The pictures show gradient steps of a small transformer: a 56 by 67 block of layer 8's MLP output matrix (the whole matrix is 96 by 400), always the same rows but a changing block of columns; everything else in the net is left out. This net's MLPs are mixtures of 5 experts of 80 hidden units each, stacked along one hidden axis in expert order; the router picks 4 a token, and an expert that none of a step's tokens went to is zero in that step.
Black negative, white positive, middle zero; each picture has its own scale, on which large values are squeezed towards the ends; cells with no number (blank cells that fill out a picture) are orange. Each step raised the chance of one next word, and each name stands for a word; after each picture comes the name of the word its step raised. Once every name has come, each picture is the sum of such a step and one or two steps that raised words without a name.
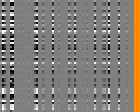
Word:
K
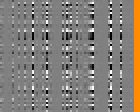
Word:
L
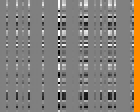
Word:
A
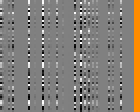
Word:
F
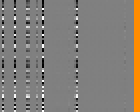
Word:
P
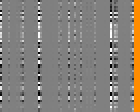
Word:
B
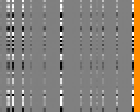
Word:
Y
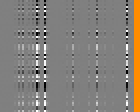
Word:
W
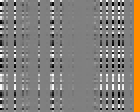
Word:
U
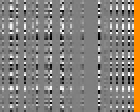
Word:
L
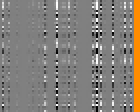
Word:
W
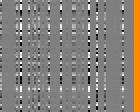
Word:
U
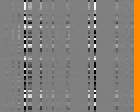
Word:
P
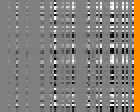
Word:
B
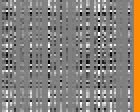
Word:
Y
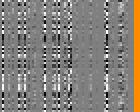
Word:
U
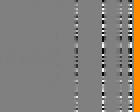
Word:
P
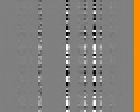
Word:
W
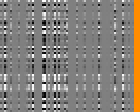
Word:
U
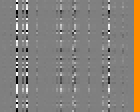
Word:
W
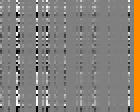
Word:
Y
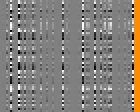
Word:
L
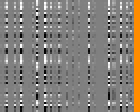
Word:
F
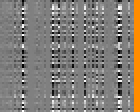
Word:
P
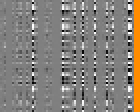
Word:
F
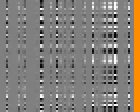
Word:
P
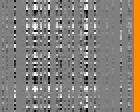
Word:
P
